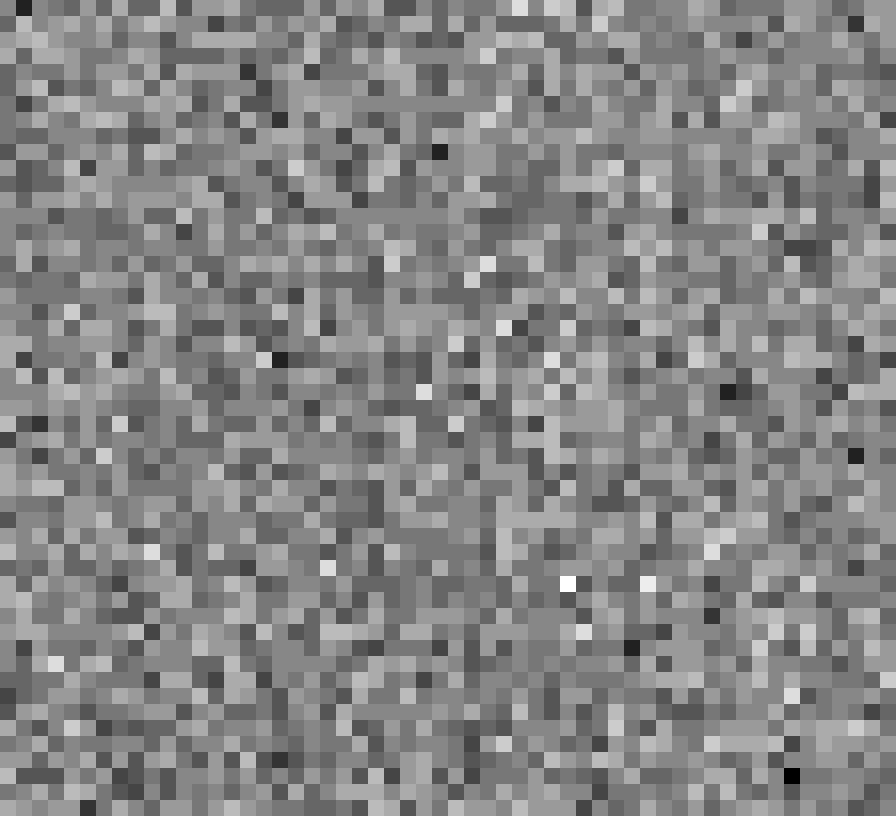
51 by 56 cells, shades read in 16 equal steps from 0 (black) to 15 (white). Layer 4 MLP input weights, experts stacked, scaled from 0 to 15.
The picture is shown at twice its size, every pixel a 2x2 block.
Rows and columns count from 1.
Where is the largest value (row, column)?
37, 36
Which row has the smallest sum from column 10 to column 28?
23
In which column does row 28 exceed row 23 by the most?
18
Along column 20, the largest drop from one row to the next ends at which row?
5
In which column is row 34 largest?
46
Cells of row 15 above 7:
27
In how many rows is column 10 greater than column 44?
19
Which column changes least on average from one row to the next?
47
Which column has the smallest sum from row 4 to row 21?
52
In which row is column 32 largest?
21
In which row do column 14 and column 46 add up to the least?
25
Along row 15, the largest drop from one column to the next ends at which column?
49
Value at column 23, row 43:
11
